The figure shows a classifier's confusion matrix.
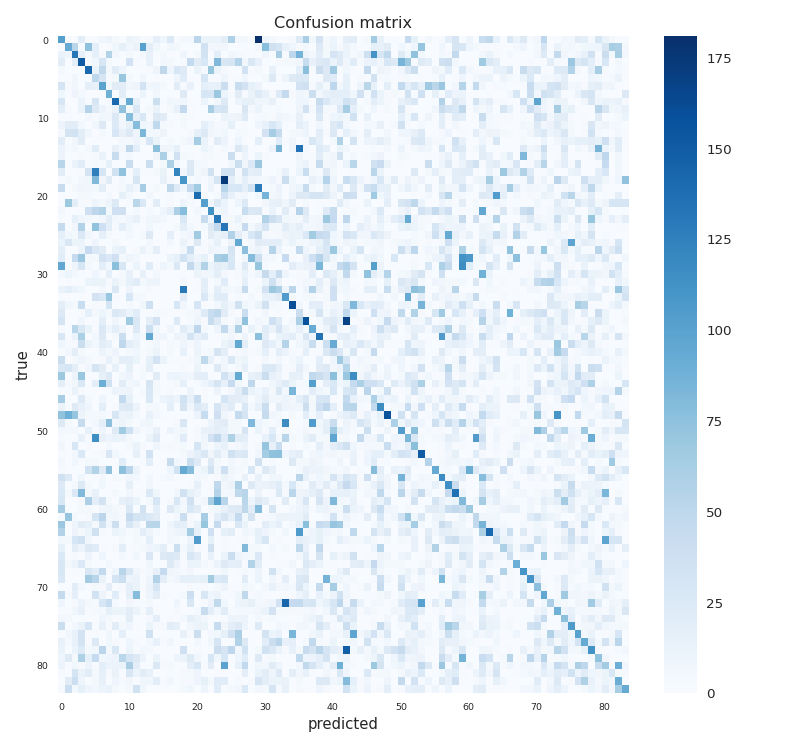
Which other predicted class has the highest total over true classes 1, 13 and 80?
82
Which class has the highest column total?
42
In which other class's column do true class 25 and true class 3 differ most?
50
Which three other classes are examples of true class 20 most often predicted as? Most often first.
64, 30, 46
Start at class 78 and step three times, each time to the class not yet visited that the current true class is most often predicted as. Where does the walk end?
26
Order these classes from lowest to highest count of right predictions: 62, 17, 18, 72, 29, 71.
72, 29, 62, 71, 18, 17
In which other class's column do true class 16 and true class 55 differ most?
18
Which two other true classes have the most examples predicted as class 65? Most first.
17, 68
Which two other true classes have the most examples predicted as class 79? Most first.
14, 4
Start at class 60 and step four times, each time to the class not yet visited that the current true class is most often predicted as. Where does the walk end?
51
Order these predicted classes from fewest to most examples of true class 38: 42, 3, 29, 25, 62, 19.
25, 42, 19, 62, 3, 29
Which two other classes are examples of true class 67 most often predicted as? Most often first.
28, 46
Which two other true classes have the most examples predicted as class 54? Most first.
6, 16
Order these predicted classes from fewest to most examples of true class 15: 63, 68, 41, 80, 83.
83, 63, 41, 80, 68
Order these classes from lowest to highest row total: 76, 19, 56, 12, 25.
12, 56, 76, 25, 19
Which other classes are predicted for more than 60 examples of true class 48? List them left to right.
0, 1, 2, 70, 73
